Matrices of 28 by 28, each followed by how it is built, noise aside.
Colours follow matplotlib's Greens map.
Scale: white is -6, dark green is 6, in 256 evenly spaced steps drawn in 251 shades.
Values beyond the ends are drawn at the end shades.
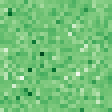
sparse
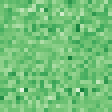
uneven rows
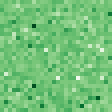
sparse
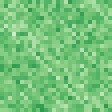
Toeplitz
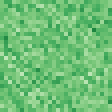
Toeplitz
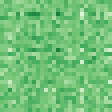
low rank
